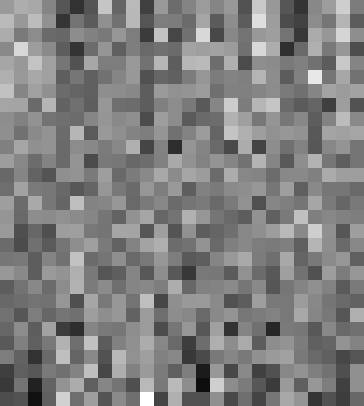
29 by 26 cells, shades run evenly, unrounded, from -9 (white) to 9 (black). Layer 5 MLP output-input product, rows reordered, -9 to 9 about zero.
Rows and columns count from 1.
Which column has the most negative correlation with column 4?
5
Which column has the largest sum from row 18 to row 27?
3
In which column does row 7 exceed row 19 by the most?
6
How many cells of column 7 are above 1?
11
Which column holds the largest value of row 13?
4
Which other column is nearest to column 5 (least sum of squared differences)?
21
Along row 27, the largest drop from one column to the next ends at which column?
16
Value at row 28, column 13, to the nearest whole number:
-4
